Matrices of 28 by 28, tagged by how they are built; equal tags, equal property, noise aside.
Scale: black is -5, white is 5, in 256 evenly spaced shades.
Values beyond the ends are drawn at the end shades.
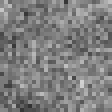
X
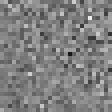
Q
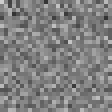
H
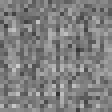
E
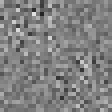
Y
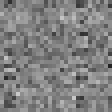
E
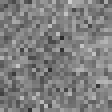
X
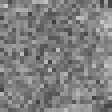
X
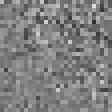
Q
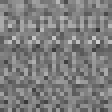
H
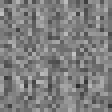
E
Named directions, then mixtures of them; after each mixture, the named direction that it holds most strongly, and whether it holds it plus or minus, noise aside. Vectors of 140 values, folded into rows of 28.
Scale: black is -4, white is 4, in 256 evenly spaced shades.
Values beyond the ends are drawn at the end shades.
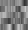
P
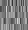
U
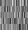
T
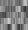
P, minus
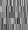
U, minus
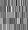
U, plus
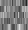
P, plus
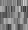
P, minus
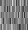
T, plus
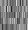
T, minus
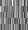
T, plus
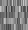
U, minus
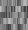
P, minus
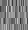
U, plus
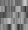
P, minus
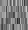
U, minus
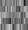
P, plus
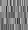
U, minus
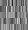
U, plus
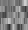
P, minus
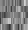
P, minus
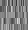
U, plus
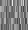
U, minus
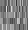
U, plus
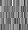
T, plus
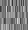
U, plus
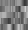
P, plus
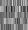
U, minus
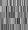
U, minus
